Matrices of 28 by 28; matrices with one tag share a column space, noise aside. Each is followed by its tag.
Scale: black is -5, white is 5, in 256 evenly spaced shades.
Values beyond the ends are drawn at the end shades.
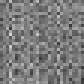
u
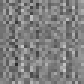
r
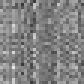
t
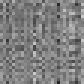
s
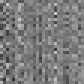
u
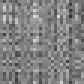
s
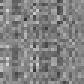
r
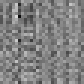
s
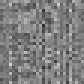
t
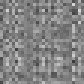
r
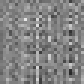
u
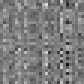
t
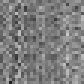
u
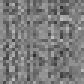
r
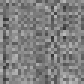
u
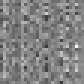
r
